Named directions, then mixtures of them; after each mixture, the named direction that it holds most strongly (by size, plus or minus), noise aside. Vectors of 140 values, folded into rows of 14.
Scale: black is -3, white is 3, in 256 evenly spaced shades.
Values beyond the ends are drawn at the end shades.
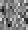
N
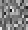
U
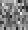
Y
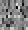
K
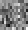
N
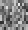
Y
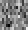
K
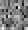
K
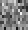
Y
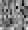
K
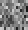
Y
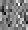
N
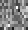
K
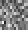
U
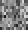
U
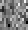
N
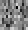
K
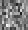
K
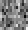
K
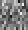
Y
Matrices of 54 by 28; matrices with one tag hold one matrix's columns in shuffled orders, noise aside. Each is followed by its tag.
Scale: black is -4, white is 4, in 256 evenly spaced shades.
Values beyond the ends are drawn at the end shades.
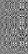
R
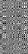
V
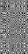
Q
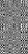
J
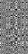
R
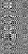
V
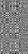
Q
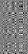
Q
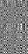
J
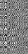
R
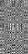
J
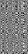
Q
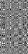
R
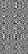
V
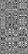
R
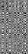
Q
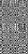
J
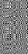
V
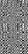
J
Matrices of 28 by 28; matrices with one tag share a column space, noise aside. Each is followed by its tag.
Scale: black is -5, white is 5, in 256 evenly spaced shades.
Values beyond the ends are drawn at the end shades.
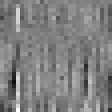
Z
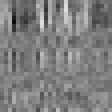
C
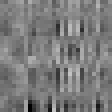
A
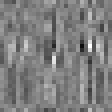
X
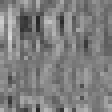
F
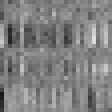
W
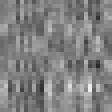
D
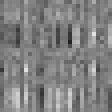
W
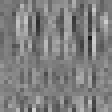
F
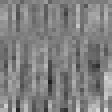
Z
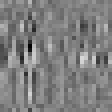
X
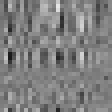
C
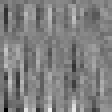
Z
